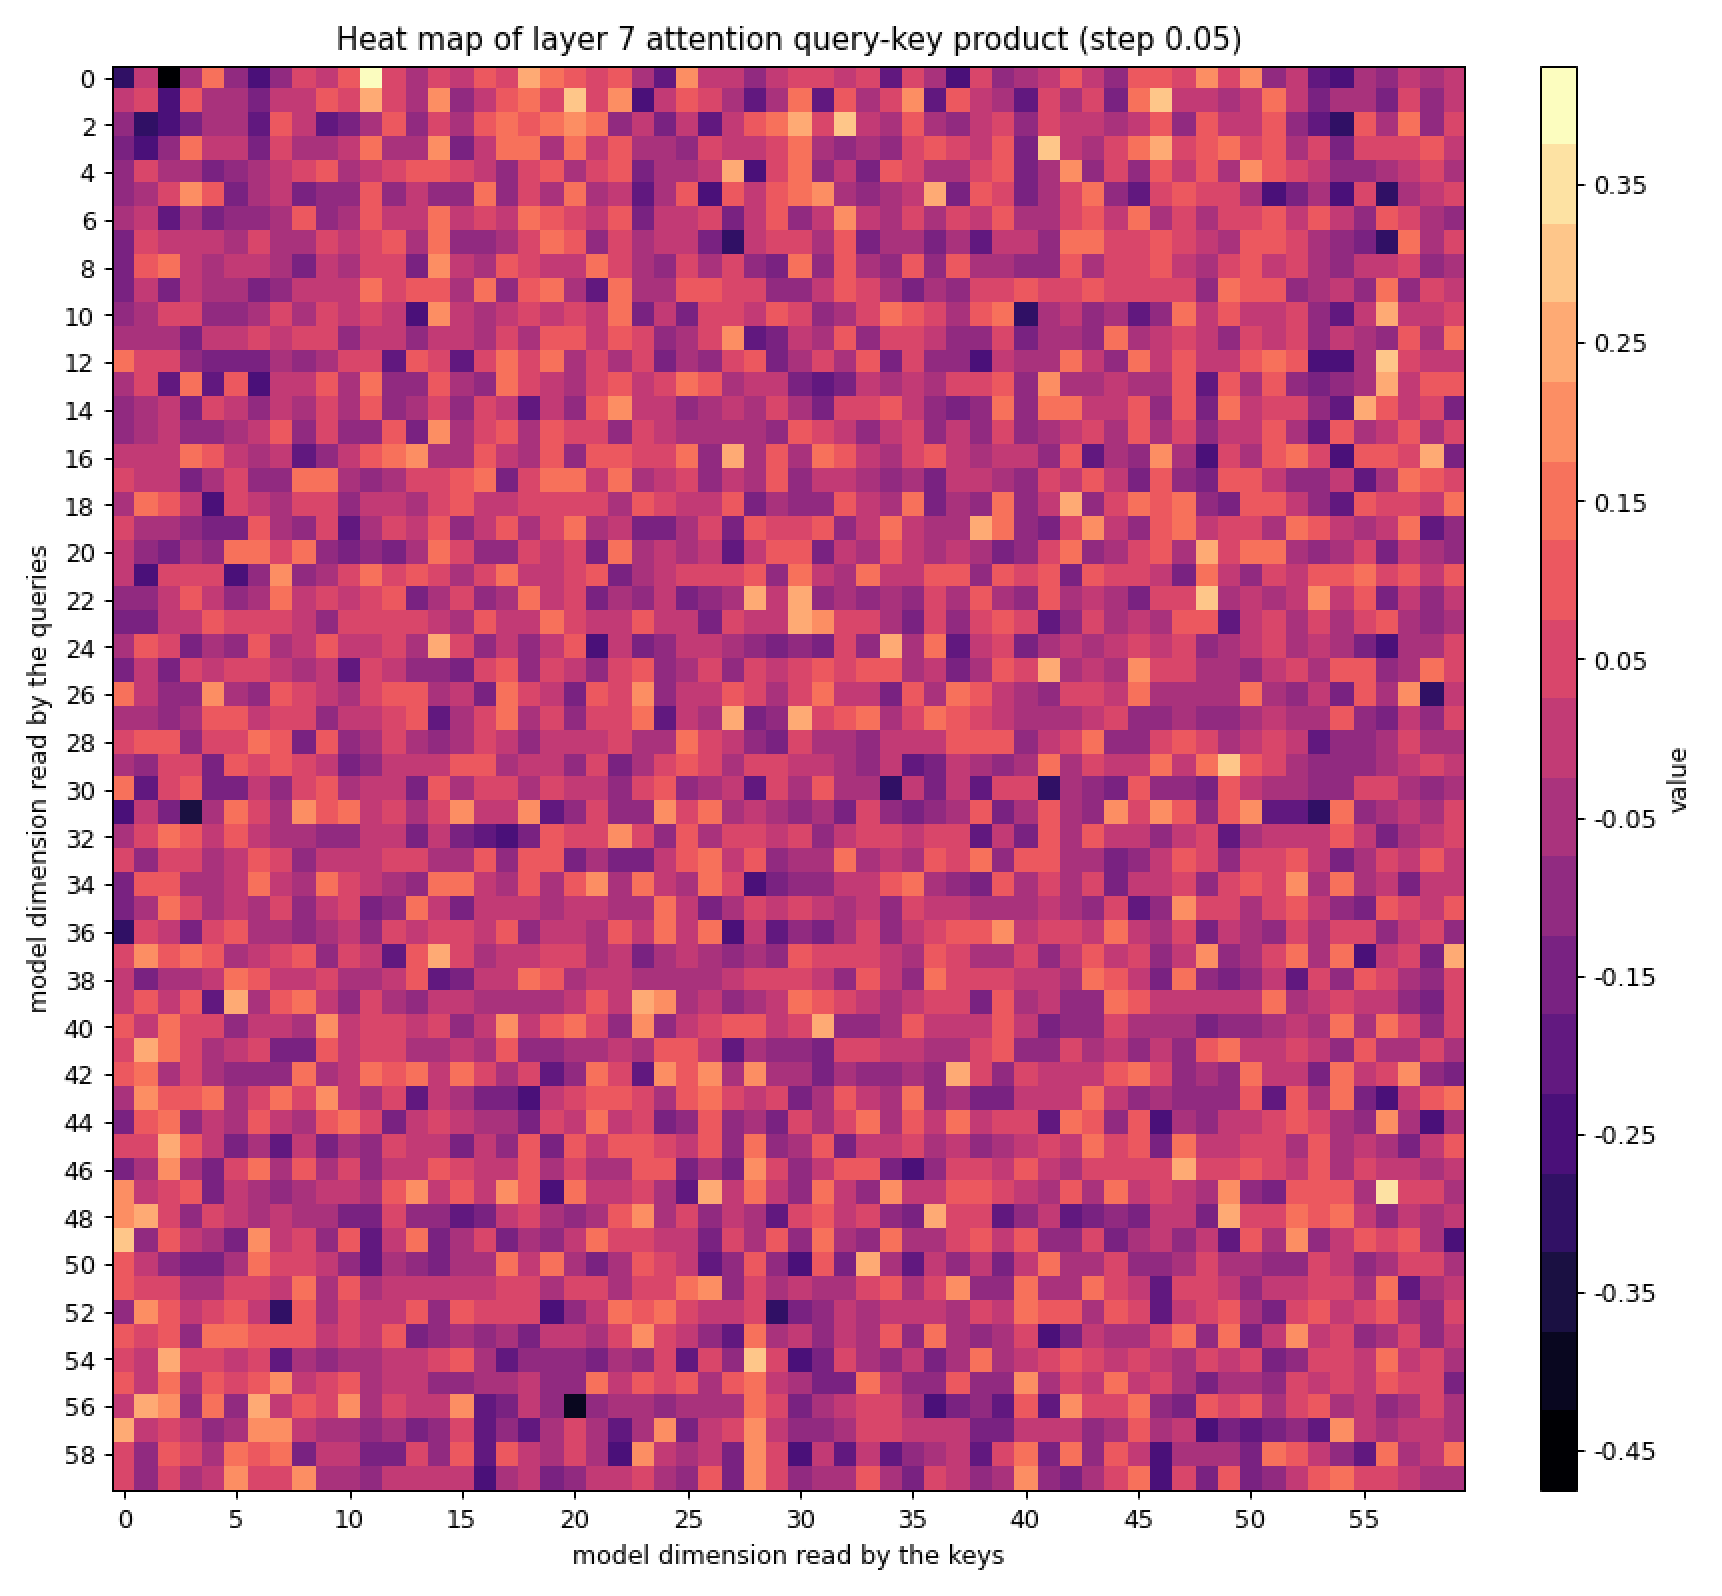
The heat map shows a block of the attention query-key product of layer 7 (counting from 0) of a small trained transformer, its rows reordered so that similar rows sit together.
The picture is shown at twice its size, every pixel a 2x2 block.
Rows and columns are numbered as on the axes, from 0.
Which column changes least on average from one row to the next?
11
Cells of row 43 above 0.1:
9
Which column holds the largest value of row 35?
47
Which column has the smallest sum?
53
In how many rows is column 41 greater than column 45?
24
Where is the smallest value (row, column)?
0, 2
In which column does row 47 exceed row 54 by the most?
17
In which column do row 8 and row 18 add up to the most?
42
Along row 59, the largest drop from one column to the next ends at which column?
46
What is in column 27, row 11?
0.2
